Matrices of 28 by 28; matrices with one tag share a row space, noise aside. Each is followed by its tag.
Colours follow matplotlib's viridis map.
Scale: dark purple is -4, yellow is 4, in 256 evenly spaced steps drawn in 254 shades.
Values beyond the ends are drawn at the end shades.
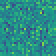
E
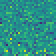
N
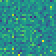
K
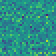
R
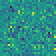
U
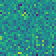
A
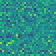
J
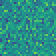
A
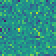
R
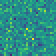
N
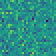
J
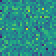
A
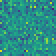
A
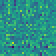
E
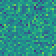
A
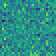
R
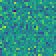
A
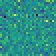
A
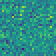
K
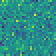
K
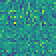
E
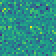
R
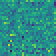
U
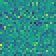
A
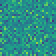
A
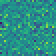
A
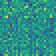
N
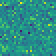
K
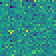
U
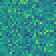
N
